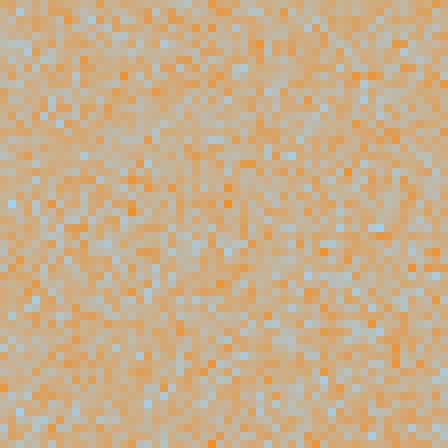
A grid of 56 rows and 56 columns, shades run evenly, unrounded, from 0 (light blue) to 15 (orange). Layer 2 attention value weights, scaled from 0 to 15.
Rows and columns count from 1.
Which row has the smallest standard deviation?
19
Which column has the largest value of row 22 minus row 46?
44
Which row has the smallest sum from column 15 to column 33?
40
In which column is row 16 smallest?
8
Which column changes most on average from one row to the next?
41
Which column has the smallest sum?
37
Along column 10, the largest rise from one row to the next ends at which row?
29
